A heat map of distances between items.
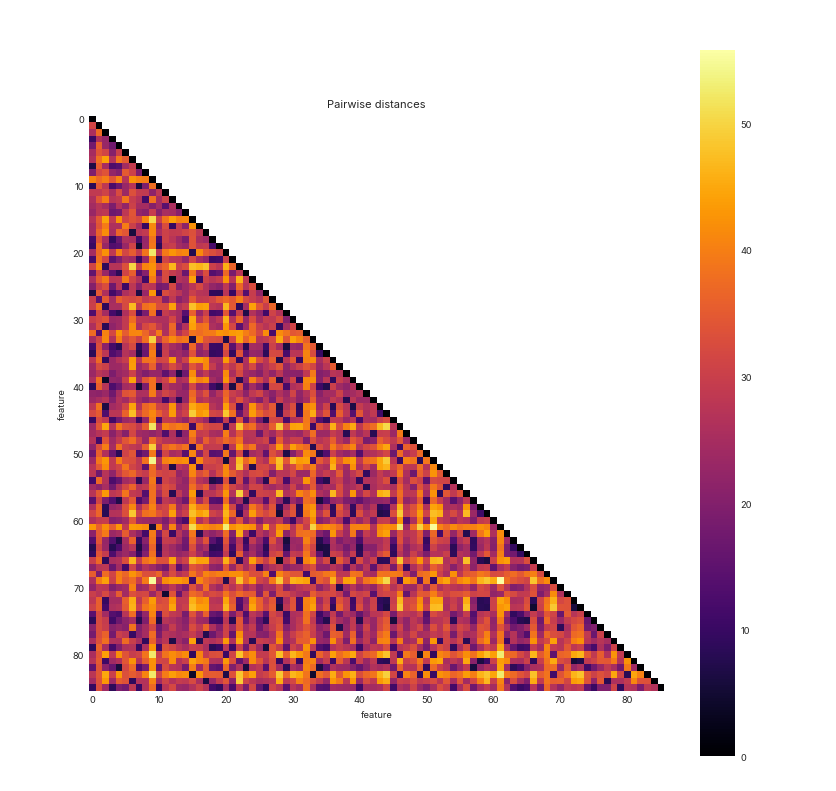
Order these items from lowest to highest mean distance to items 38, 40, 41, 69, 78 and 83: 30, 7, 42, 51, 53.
7, 42, 51, 53, 30
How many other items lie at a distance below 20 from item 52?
7
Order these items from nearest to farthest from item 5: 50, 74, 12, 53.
74, 50, 53, 12
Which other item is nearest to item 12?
24
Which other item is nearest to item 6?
17
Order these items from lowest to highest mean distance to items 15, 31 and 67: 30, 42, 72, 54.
42, 54, 72, 30
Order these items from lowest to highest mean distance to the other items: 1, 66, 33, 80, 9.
66, 1, 33, 80, 9
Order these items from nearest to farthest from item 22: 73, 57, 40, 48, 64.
73, 57, 64, 40, 48
